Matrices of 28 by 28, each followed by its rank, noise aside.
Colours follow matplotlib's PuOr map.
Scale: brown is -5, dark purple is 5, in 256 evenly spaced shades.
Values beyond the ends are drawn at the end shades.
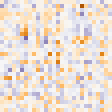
four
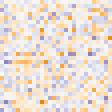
five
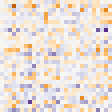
five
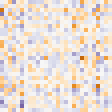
three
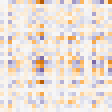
two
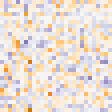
six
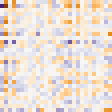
two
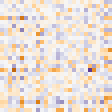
four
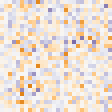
six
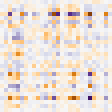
two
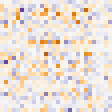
six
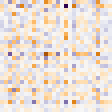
three
